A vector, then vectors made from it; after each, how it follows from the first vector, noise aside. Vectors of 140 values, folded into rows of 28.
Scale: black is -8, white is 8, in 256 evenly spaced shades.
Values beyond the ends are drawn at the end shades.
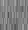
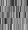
reversed, scaled up.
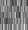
reversed, scaled up.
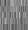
reversed, negated.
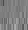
negated, partly zeroed.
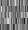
wrapped around, negated, scaled up.
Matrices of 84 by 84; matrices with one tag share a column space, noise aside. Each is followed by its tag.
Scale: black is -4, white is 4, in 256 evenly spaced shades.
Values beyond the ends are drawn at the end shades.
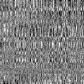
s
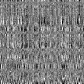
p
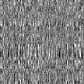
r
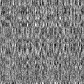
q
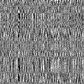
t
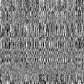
s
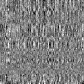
s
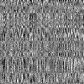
t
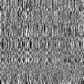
s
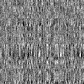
r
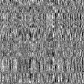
t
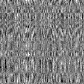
t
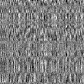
t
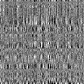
p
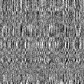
s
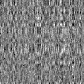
q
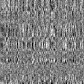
s
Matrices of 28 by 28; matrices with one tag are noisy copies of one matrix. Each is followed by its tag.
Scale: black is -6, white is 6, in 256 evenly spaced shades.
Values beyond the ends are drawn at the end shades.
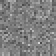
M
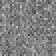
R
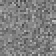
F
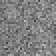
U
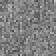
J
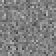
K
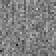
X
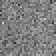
U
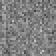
R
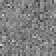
J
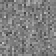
X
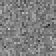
F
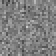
X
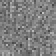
M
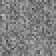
R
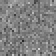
J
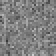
R
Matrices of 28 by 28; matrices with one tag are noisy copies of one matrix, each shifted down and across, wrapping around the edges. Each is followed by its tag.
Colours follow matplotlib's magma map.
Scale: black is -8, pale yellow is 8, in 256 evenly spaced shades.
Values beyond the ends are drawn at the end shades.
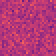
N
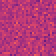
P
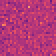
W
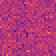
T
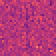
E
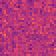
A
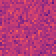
T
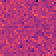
W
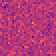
N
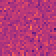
P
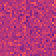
P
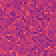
T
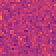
A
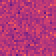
W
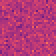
N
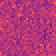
E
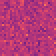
T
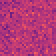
T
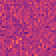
W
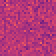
W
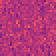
E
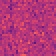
E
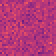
N
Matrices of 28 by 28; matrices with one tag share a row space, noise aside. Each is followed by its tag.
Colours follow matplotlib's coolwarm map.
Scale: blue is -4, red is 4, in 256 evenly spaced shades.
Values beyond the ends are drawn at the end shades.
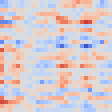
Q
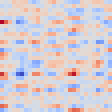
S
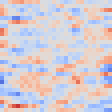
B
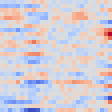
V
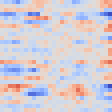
V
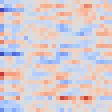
Q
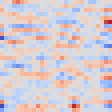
B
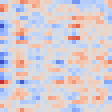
S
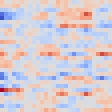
Q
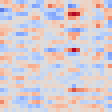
S
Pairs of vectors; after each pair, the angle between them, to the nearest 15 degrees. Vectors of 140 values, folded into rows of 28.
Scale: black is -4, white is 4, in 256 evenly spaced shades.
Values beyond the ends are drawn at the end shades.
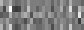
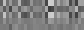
105 degrees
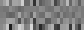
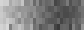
60 degrees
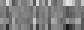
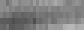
105 degrees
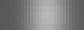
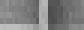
105 degrees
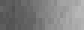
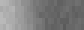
150 degrees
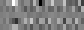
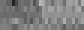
135 degrees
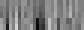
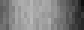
90 degrees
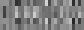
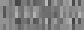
15 degrees
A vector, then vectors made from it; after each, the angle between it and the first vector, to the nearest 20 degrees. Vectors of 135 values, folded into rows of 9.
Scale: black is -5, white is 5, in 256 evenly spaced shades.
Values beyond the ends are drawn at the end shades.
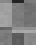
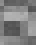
80 degrees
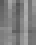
100 degrees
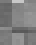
160 degrees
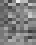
120 degrees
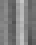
100 degrees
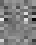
100 degrees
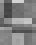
140 degrees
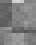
160 degrees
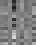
80 degrees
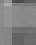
60 degrees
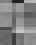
40 degrees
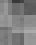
40 degrees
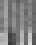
80 degrees
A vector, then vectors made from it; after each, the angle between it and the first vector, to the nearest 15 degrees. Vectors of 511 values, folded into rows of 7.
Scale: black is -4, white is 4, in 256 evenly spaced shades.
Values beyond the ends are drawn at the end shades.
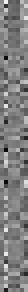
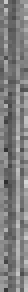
60 degrees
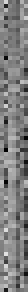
30 degrees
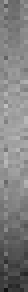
75 degrees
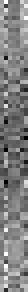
30 degrees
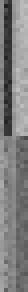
75 degrees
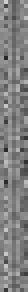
30 degrees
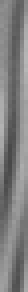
90 degrees
